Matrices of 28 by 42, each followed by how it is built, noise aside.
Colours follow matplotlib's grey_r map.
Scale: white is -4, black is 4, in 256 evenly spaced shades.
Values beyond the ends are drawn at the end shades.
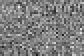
low rank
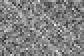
Toeplitz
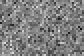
Hankel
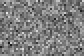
noise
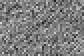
Hankel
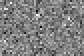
uneven columns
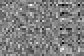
low rank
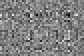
low rank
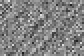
Hankel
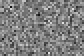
noise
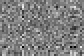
low rank
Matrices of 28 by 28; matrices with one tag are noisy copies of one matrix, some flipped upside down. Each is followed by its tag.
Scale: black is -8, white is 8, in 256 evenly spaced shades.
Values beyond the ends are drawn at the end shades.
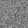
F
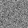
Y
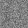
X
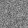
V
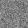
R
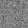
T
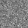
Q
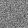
Q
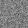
F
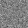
Q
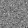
Q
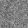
X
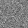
F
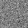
R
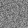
Y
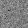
R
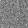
R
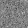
V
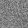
R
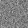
R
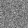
Y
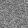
F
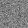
Y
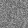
V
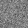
F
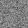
T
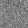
V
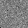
V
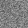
Y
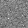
Q
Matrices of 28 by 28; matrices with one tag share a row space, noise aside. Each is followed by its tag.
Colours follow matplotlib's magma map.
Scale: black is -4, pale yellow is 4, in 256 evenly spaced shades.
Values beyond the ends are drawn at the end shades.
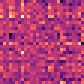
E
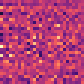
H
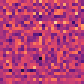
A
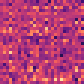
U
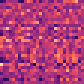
H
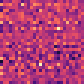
H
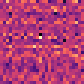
A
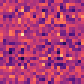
E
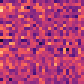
H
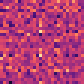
H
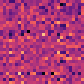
E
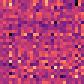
U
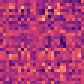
E
